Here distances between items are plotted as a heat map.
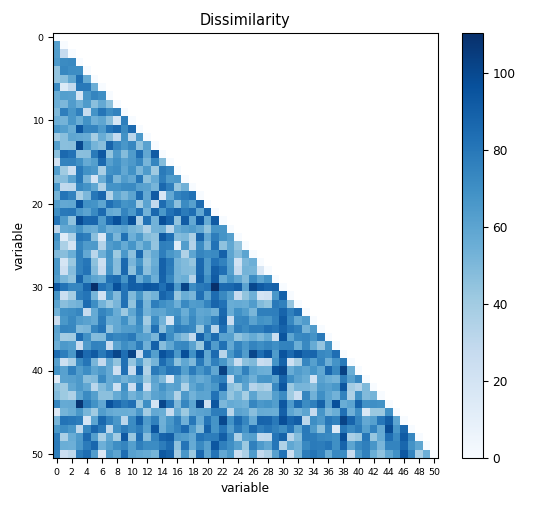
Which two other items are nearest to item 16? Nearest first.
25, 2
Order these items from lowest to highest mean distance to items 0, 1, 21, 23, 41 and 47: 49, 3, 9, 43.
43, 3, 9, 49
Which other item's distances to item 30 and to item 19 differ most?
14
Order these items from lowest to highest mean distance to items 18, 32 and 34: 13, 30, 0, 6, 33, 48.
0, 6, 48, 13, 33, 30
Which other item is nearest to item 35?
21
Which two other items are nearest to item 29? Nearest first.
36, 18
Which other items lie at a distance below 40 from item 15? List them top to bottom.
0, 23, 34, 41, 45
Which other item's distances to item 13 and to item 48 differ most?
44
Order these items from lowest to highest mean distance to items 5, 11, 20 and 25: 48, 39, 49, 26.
39, 26, 49, 48
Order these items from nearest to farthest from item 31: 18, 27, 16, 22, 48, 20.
27, 48, 16, 18, 20, 22
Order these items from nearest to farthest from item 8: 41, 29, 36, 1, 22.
1, 41, 36, 29, 22
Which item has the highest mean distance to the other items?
30
